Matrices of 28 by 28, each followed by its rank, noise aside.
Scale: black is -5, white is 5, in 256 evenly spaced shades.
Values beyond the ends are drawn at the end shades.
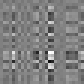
one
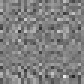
three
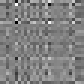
two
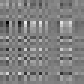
one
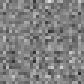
four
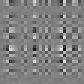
one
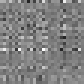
three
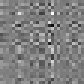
two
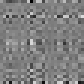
two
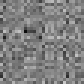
four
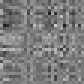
three
